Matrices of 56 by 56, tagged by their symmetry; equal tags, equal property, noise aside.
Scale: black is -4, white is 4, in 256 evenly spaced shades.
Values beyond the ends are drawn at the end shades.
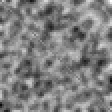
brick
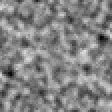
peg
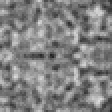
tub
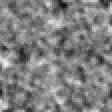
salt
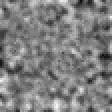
salt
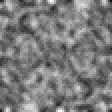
peg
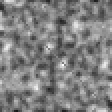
peg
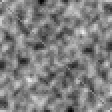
peg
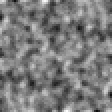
peg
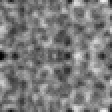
tub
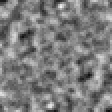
peg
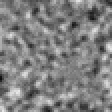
salt
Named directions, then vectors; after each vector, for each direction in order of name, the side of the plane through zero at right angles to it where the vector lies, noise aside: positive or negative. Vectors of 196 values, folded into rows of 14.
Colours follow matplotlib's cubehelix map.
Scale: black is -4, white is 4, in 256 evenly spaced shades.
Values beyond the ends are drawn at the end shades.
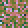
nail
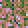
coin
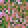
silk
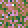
negative, positive, positive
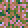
negative, negative, negative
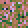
negative, negative, positive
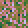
negative, negative, positive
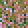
positive, positive, negative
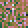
negative, negative, positive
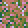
negative, positive, negative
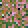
negative, positive, positive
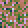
negative, negative, positive
